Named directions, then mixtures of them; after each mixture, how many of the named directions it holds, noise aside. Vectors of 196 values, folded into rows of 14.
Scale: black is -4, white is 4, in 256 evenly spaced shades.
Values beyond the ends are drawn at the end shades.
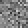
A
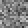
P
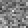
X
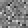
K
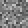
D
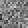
four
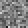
four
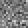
four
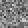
three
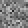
four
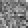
four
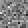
four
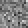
four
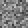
one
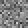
three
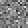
two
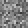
one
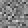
one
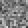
three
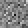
three
